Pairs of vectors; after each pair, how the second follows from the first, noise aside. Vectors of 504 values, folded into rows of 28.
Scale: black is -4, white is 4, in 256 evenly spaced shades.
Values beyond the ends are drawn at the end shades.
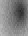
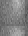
wrapped around, negated, shrunk.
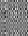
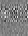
negated, partly zeroed.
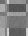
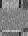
reversed, negated, partly zeroed.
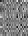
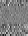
reversed, negated, partly zeroed.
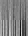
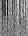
reversed.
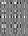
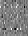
wrapped around, negated, partly zeroed.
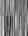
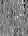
reversed, negated, partly zeroed.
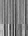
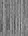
wrapped around, negated, shrunk.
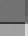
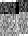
wrapped around, negated, scaled up.
